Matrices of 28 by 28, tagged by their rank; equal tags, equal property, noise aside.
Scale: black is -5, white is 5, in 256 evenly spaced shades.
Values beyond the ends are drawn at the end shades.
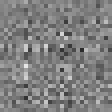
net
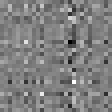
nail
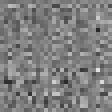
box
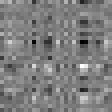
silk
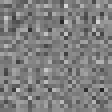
net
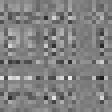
silk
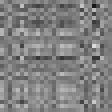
silk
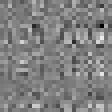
nail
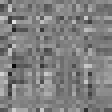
silk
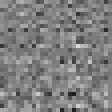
net
